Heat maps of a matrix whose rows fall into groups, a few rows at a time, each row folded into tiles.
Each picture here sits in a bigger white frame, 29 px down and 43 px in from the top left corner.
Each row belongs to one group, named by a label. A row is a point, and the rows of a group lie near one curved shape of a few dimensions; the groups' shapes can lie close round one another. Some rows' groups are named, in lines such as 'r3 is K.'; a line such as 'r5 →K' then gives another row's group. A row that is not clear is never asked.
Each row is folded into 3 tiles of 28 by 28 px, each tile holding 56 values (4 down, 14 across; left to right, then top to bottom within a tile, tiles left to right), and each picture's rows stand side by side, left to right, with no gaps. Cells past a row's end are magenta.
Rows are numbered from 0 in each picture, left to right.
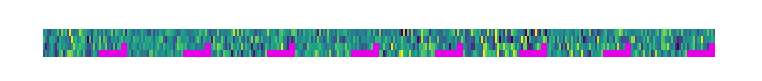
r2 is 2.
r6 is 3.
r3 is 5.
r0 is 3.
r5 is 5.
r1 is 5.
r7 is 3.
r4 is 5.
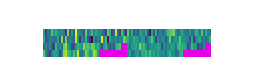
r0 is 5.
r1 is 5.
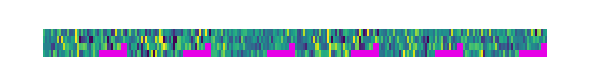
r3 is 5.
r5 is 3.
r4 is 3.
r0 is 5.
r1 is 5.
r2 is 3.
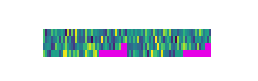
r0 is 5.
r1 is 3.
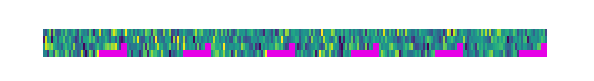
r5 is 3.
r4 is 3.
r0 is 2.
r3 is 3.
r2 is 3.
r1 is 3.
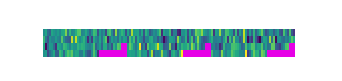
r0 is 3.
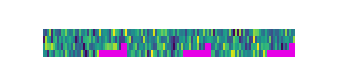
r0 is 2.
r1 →3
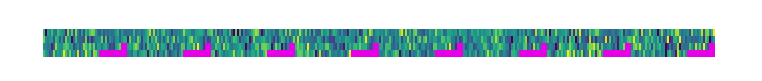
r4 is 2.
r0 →5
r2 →5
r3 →3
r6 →5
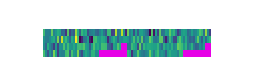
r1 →5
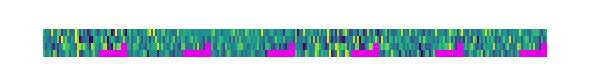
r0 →5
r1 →2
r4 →2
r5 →2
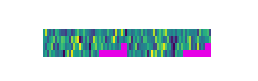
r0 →5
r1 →3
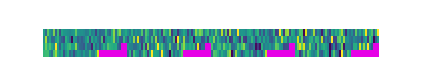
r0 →3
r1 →3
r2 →3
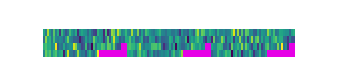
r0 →3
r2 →2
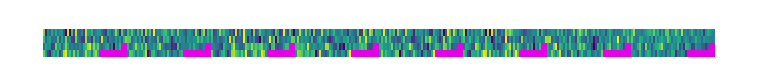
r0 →5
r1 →3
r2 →5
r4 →3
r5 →5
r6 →3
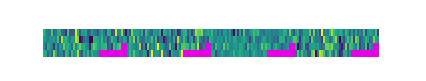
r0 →5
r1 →3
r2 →5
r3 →3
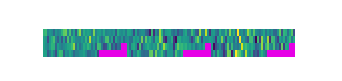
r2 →3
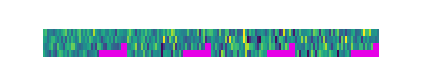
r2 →5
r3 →3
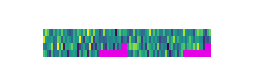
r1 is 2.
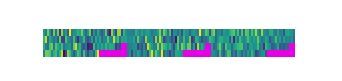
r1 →3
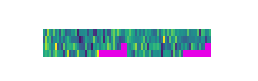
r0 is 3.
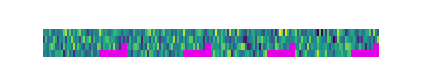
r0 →2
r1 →2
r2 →3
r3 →5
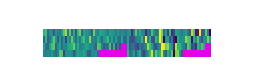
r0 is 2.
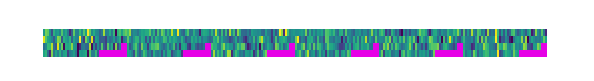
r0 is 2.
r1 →2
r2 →3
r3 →3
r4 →5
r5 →5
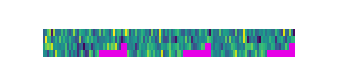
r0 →2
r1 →5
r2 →5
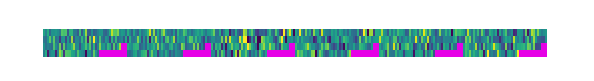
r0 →3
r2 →5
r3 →3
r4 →2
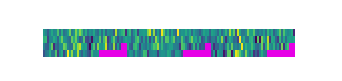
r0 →3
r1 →2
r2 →3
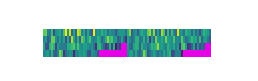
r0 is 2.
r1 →2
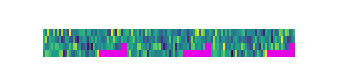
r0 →3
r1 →3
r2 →3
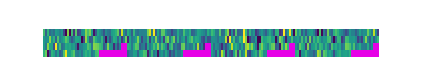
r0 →5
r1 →2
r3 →5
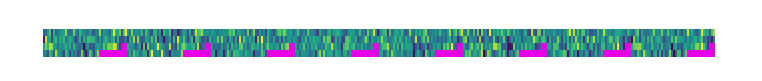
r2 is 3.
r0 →2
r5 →3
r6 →2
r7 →2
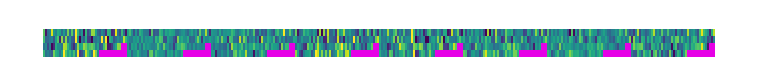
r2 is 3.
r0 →5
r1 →5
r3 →5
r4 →5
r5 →5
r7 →2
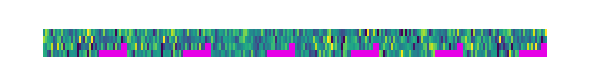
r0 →2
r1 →2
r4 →5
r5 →2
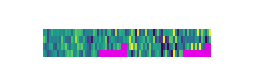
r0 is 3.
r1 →2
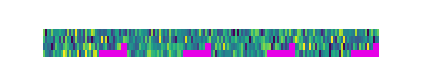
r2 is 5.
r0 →5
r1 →5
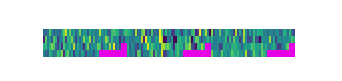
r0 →2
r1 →5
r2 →5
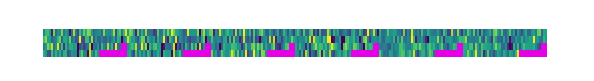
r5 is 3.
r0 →2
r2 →5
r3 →5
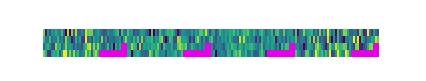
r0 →5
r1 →5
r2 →3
